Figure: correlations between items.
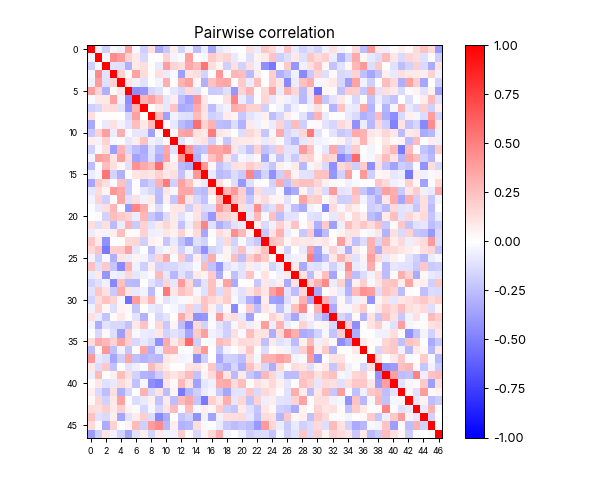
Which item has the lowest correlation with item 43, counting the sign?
27
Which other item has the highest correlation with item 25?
29
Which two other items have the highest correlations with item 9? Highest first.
14, 45
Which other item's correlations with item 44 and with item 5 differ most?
30
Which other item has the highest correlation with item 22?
19
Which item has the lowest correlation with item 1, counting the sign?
33
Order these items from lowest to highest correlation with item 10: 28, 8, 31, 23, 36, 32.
8, 23, 32, 31, 28, 36
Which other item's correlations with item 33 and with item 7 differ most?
23
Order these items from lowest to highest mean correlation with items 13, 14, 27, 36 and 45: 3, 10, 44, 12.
44, 12, 3, 10
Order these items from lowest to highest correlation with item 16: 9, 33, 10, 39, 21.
21, 33, 39, 9, 10
